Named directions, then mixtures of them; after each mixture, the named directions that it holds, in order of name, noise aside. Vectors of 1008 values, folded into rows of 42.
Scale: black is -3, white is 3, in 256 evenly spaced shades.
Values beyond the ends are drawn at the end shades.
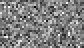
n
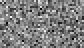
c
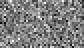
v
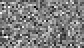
n.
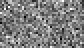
n, v.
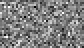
n.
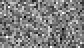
n, v.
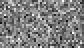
n, v.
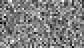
v.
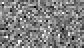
c, n.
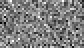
v.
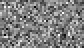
n.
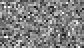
n.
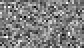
n.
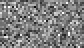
n.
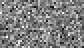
c, n.
